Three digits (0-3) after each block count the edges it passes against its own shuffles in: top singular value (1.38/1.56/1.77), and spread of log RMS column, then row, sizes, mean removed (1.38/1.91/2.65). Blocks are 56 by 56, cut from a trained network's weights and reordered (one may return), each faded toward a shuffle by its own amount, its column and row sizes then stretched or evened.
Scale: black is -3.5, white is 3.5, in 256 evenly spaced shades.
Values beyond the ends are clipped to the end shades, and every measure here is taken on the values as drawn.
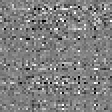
0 2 3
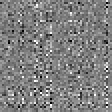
3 3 2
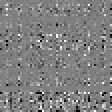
1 3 3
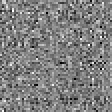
3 1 2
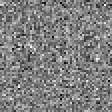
2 1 1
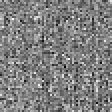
1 0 1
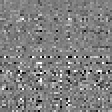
0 2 3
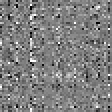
2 3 2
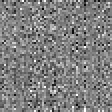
1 3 1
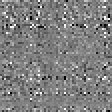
2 2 3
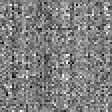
2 1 2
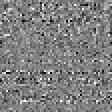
1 1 3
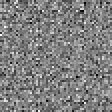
2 1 1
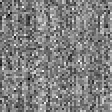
3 0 0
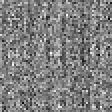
2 0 1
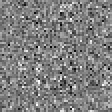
1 2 1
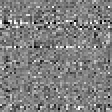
3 1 3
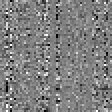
2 3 1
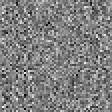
3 2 0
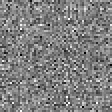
1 1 1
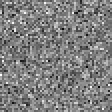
1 0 1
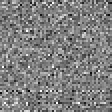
3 0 2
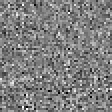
0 1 1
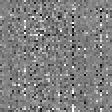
0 3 2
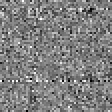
0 1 2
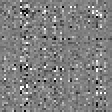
0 3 2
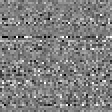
1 0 3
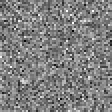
0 0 0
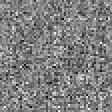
2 1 1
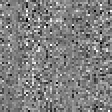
0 3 1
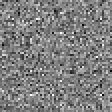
1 1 2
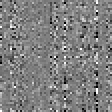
2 3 1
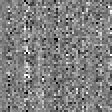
0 3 0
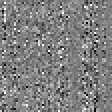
0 3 0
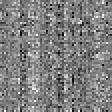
3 2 2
